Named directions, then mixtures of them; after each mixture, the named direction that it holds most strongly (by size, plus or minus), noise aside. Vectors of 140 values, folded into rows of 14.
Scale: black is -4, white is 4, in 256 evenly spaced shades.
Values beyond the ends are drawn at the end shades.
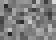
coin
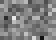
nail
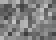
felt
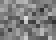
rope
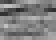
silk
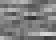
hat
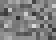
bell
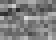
silk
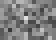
rope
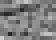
silk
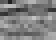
silk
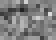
felt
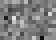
nail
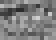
silk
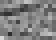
silk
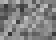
felt
